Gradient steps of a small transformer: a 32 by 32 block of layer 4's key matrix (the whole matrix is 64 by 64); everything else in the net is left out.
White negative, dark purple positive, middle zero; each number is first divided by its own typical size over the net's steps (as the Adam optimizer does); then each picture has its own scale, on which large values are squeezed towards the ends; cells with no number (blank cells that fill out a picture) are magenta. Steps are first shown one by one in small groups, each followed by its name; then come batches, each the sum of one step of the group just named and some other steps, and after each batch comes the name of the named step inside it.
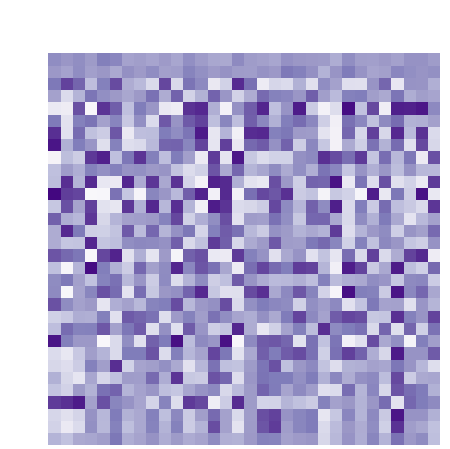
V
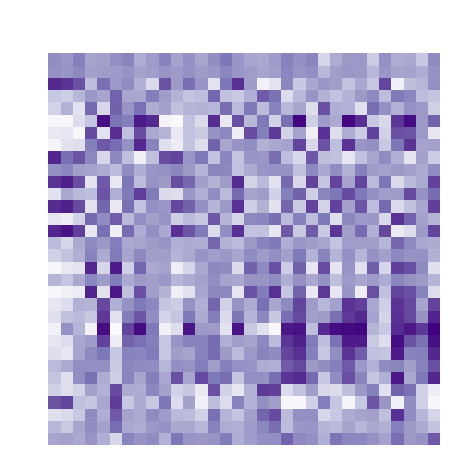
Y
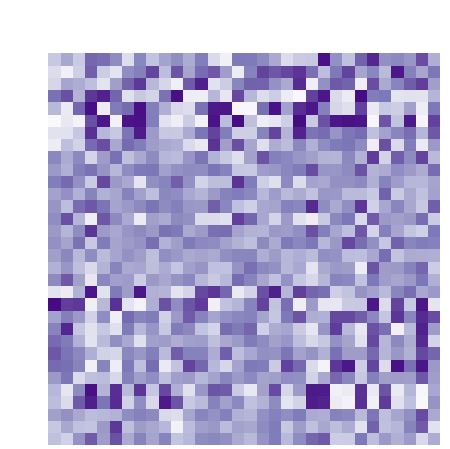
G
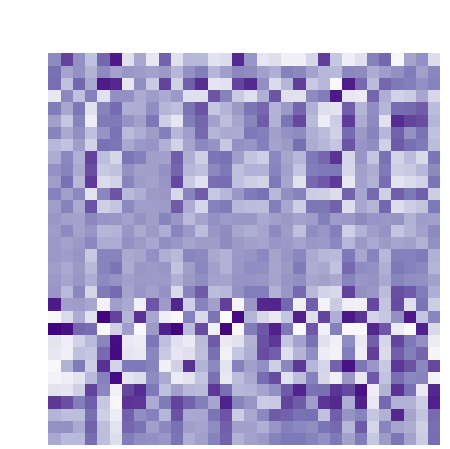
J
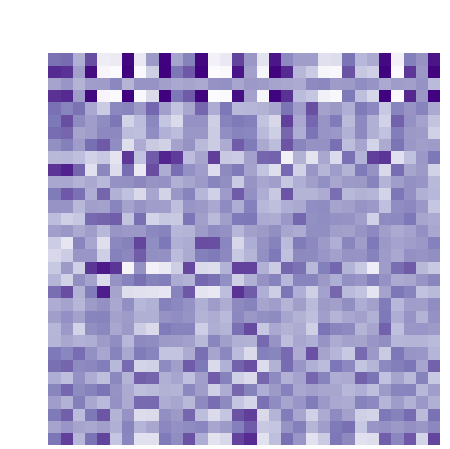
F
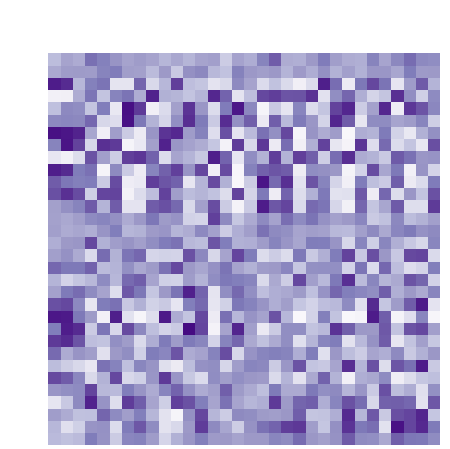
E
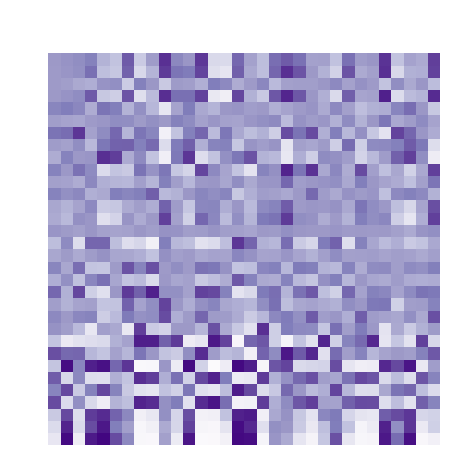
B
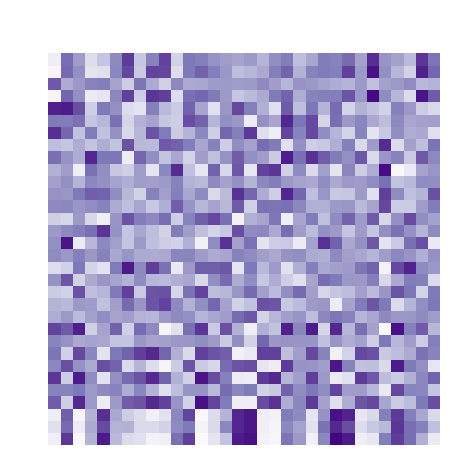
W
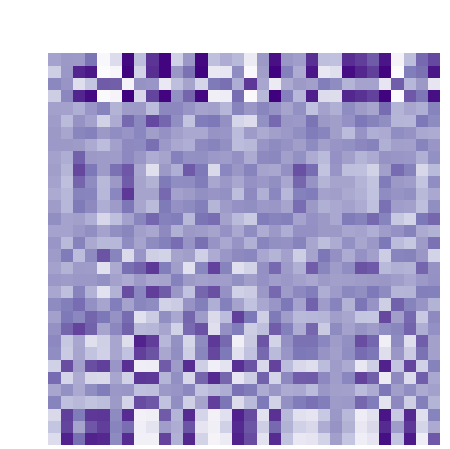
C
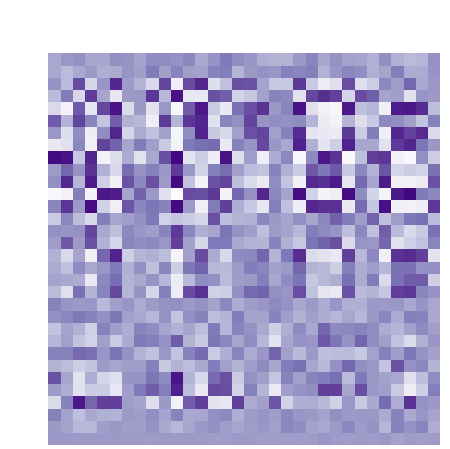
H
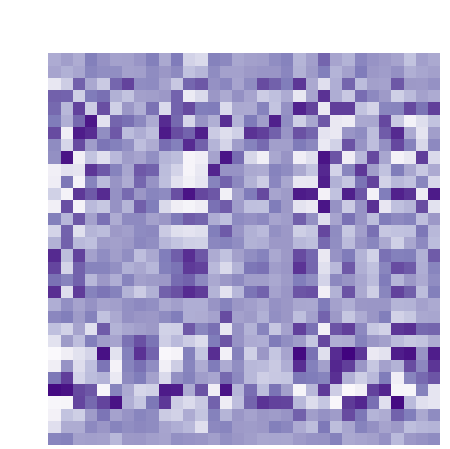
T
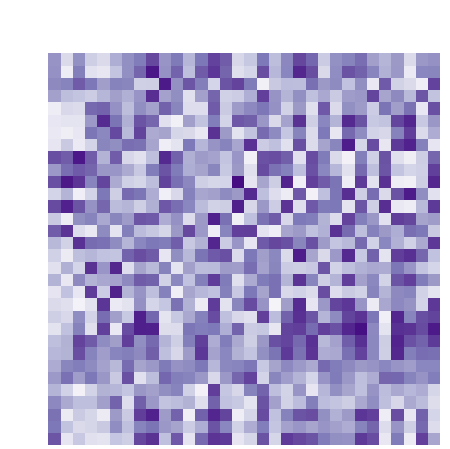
Y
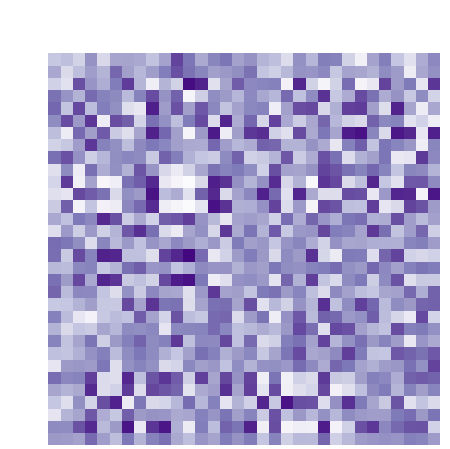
T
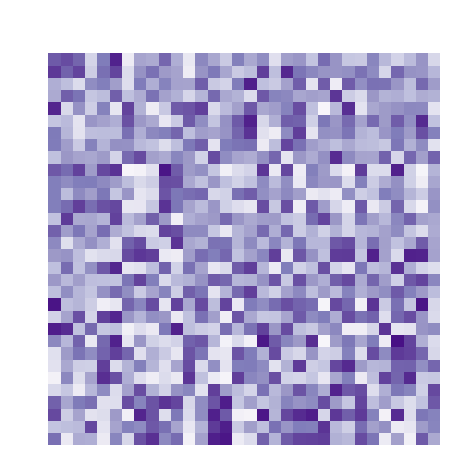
J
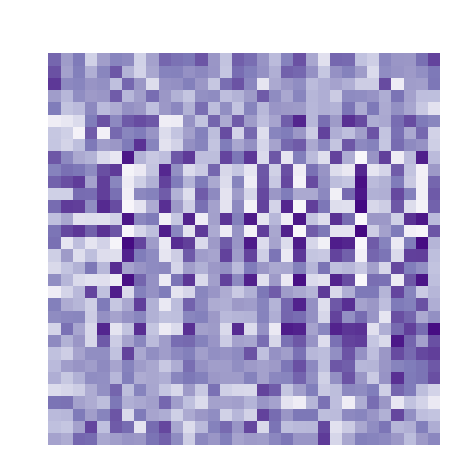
Y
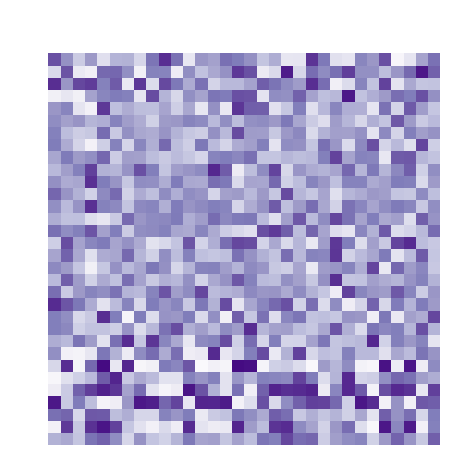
J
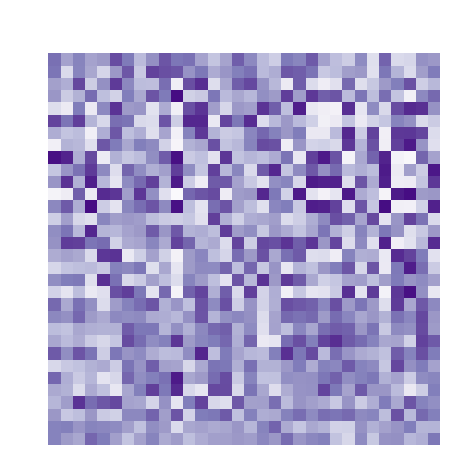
H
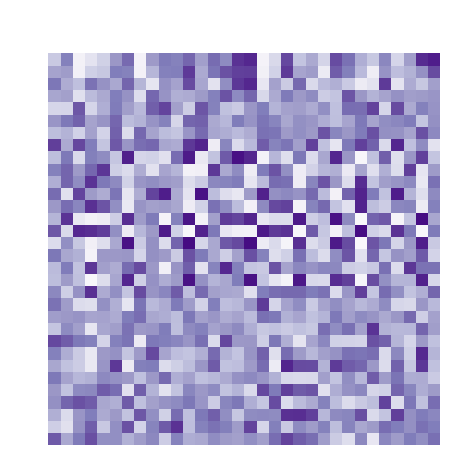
V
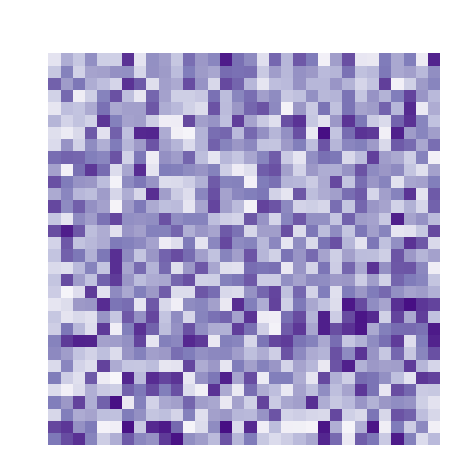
Y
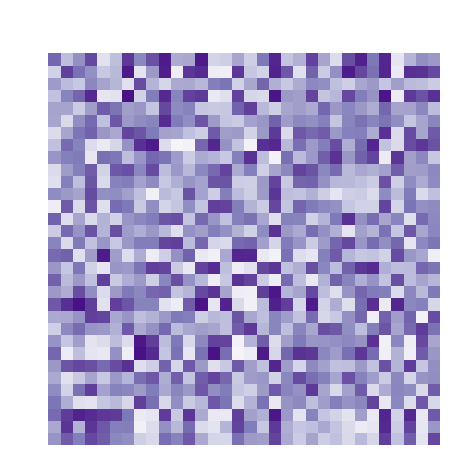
C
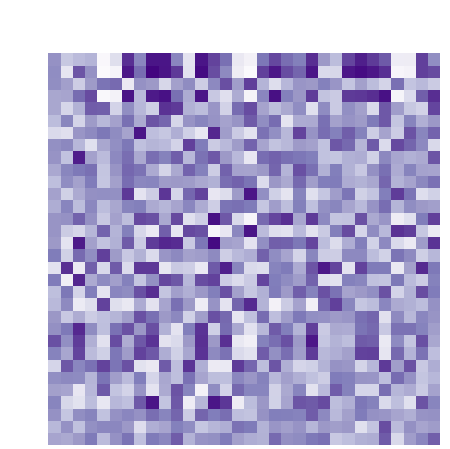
C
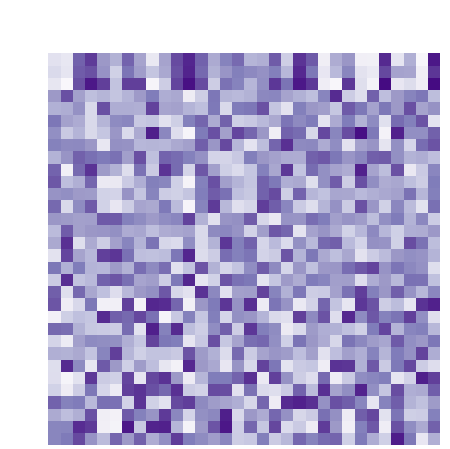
J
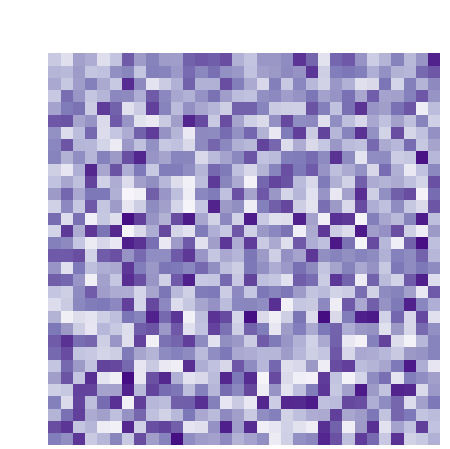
W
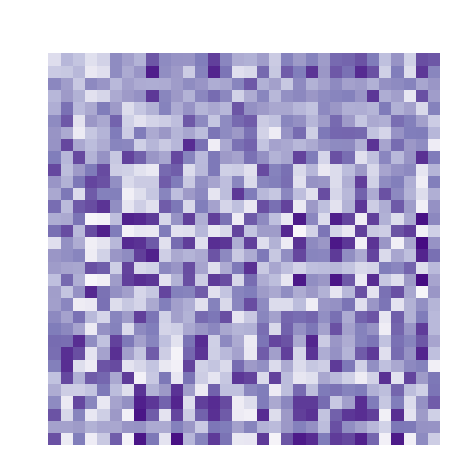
W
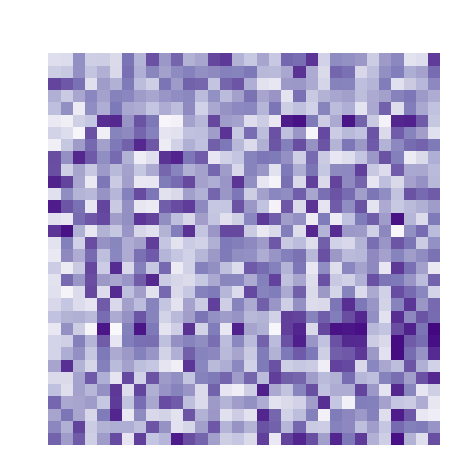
Y
